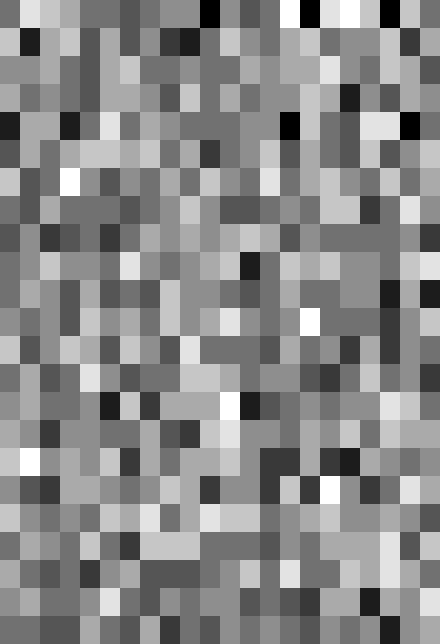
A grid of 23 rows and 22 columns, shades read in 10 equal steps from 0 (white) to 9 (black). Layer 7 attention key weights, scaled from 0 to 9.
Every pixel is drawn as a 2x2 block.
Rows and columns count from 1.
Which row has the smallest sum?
19
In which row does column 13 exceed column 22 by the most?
10
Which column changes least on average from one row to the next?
14
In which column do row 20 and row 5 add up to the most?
21
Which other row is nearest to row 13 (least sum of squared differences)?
4
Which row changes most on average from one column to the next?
1
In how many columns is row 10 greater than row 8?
5
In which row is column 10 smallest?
13
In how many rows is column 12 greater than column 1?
5
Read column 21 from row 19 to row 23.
4 6 3 4 4
